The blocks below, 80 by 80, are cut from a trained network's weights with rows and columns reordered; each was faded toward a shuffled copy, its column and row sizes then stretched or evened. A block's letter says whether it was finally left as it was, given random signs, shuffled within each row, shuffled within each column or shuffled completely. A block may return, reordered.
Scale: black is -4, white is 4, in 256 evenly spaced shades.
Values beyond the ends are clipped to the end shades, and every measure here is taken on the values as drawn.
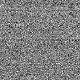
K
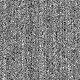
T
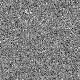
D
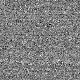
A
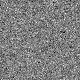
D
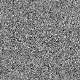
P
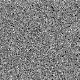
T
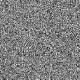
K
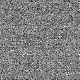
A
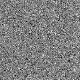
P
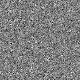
P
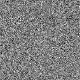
P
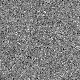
D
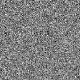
K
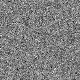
D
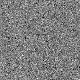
P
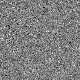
A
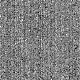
K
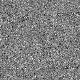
A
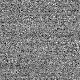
A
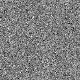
T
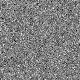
D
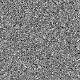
P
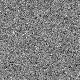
D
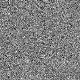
P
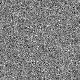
A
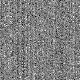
K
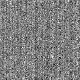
K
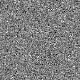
P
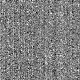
K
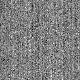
T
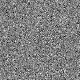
P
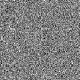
K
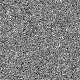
D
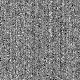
T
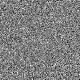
A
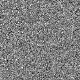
T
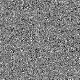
P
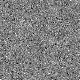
A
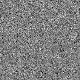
P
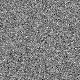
D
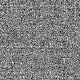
K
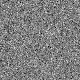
D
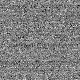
A
